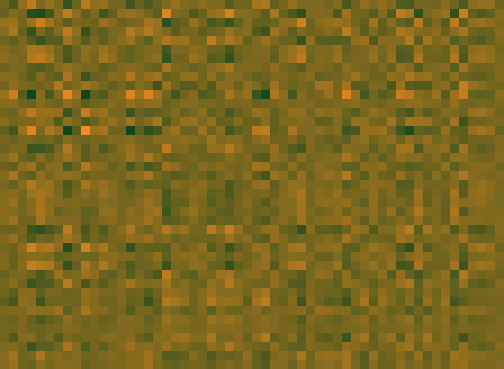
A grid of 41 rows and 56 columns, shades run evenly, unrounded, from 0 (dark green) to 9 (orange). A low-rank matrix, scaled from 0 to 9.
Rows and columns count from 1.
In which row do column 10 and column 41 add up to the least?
11
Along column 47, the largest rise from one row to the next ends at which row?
3
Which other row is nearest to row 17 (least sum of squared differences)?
32
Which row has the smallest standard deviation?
37
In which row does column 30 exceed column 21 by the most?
15
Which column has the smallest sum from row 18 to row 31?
19
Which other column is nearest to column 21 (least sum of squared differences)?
48
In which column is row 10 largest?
52
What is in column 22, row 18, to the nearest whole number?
4
